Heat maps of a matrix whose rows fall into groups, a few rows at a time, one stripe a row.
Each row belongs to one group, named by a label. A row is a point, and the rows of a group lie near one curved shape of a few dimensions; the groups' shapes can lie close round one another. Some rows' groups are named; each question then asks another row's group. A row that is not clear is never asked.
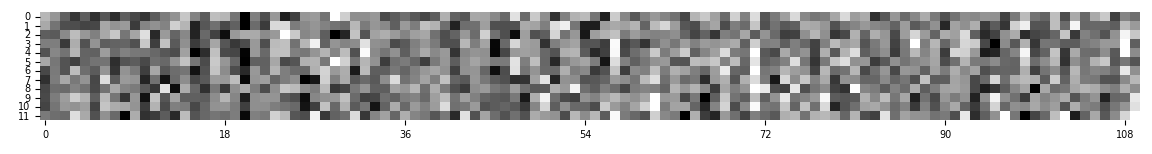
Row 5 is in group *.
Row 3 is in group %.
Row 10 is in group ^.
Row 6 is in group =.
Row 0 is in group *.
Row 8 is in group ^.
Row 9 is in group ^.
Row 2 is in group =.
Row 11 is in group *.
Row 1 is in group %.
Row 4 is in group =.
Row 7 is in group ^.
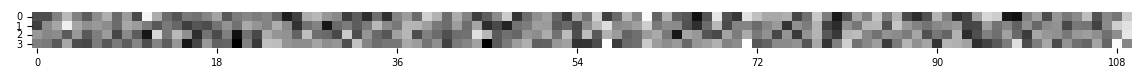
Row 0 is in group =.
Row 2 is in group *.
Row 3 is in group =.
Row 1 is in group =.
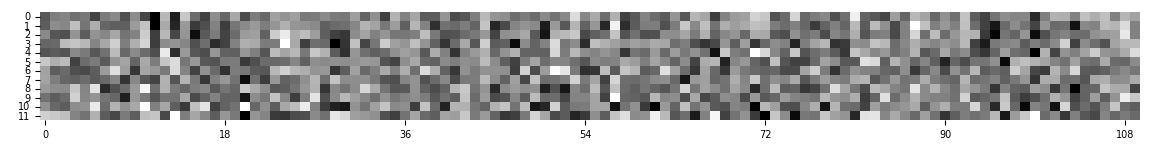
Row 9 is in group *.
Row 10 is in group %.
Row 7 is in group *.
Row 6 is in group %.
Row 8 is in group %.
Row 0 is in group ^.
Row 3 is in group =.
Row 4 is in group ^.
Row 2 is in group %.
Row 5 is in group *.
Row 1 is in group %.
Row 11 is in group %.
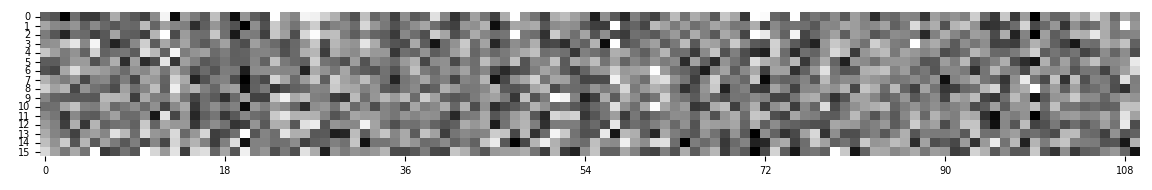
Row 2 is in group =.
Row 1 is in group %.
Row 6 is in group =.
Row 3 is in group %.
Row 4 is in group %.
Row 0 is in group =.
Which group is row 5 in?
^
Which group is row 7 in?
%
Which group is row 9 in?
%
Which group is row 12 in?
%
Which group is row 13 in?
%
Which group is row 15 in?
%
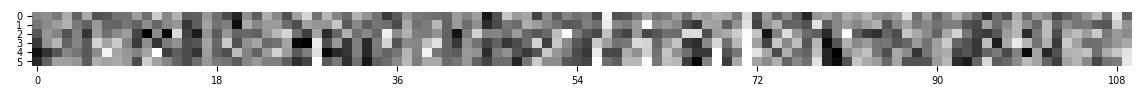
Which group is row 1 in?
=
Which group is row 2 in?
^
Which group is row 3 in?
^
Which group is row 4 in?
^
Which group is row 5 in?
^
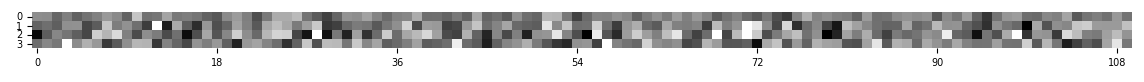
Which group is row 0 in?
%
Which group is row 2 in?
^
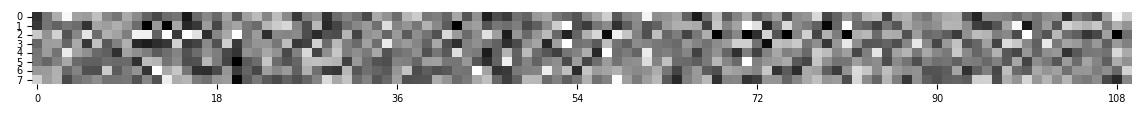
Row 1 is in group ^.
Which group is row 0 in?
=
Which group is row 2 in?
%
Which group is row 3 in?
^
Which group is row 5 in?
=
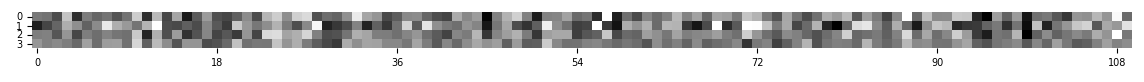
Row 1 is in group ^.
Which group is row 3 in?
%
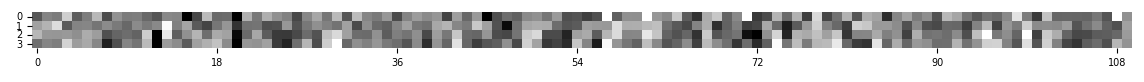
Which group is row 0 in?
=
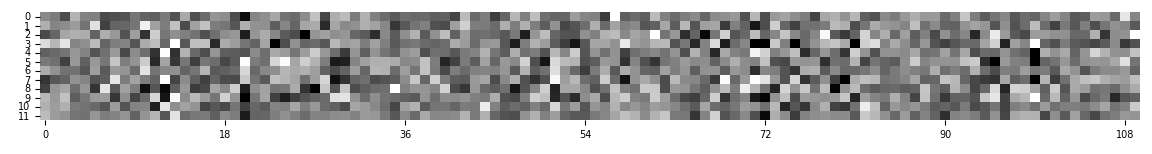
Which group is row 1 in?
%
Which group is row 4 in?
^
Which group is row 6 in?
%
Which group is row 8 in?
^
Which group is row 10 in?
*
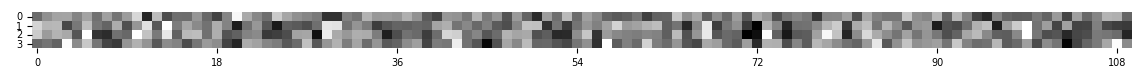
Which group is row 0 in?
%
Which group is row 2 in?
%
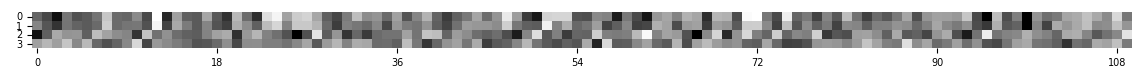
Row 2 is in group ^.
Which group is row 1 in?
=
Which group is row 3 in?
%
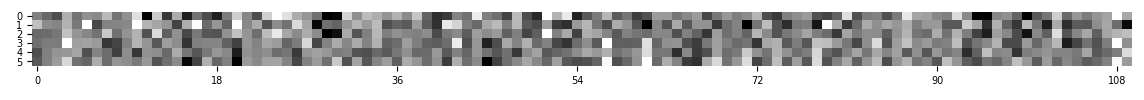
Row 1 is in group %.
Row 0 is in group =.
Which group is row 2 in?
=
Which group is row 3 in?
*
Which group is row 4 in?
^
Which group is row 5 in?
=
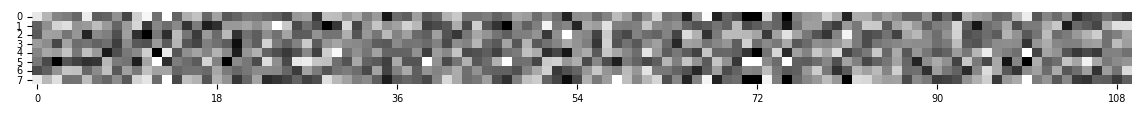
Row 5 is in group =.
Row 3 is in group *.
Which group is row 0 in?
%
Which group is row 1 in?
=
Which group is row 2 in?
^
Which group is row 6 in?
=
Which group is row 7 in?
%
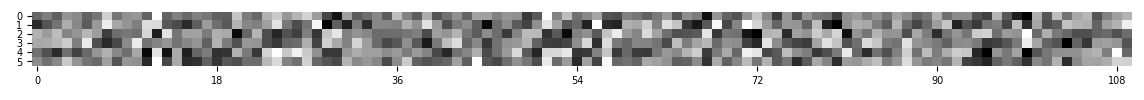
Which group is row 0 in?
=
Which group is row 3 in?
%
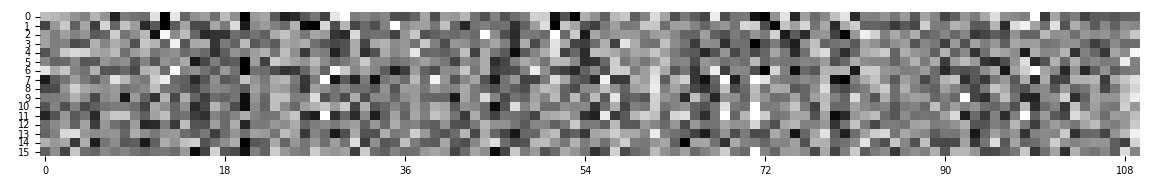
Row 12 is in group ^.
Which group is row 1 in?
^
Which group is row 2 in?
*
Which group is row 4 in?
=
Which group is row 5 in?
%
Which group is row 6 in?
%
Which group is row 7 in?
^
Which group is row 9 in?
*
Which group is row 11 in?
^
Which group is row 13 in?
=
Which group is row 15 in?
=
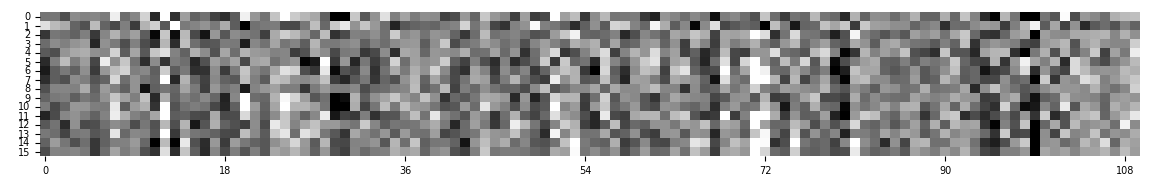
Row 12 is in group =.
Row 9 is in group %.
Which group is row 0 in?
=
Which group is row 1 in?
%
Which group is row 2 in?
^
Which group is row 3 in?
^
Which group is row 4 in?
=
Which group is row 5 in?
^
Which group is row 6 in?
^
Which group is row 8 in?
^
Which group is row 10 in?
=
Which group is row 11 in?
^
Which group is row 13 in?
=
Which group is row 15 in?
^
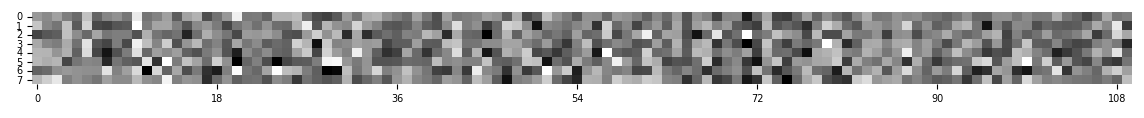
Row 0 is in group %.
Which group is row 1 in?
%
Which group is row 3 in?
%
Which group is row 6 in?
=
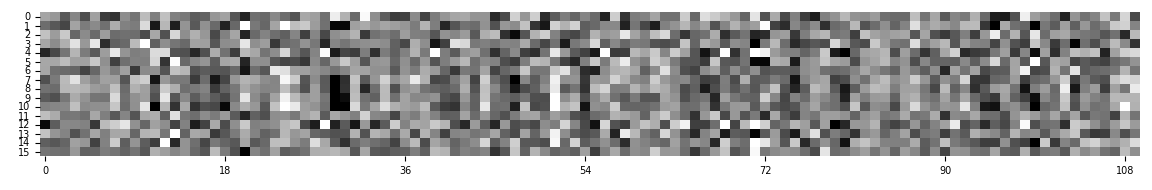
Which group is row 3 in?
%
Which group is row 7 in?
=
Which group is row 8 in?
=
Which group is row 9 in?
=
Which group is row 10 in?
=
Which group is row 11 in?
%
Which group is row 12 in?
^
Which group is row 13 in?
%
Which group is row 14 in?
^
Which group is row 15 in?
=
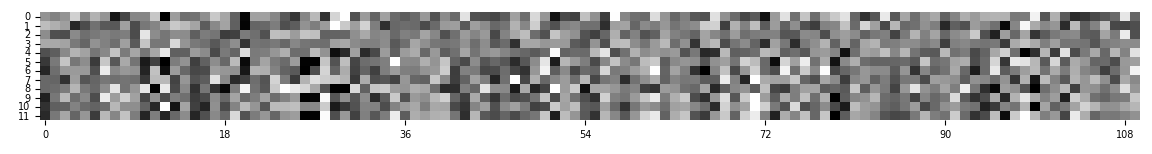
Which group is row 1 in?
*
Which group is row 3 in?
%
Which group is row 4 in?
=
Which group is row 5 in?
^
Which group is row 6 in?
^
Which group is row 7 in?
=
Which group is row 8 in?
=
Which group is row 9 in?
^
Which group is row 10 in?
^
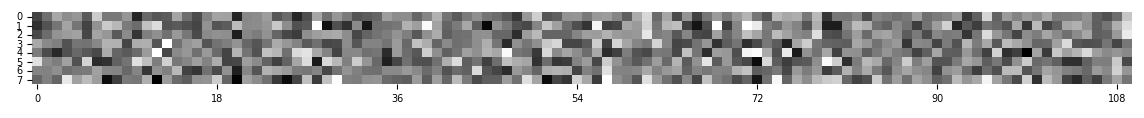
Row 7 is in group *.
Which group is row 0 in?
^
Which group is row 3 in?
%
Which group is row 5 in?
%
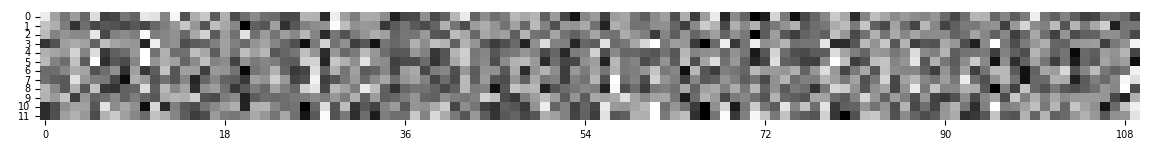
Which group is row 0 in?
%
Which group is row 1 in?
*
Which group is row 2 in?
%
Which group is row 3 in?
^
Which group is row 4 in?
%
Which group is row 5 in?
%
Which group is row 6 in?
^
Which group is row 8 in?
%
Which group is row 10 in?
^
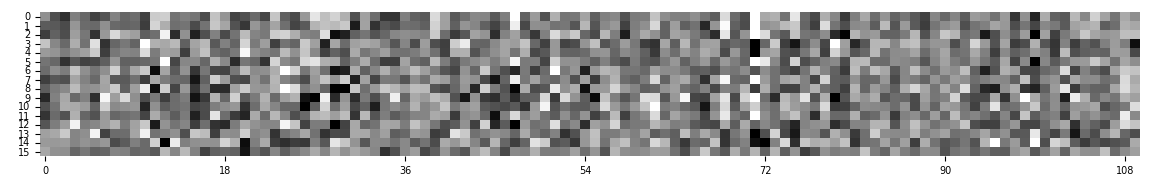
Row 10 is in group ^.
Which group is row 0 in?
=
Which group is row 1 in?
=
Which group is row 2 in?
^
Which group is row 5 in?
=
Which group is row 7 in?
=
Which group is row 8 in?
=
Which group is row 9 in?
^
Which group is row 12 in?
=
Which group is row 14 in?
*
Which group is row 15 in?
*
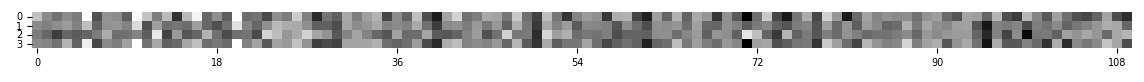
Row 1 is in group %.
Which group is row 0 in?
%
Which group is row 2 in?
=
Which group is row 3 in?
%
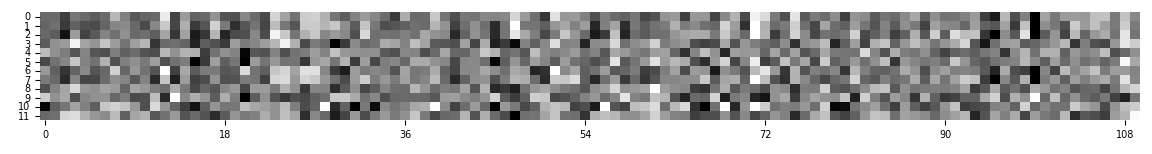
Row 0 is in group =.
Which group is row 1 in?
=
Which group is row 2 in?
=
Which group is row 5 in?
=
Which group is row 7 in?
=
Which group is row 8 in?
=
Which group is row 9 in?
*
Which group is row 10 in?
^
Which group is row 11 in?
=
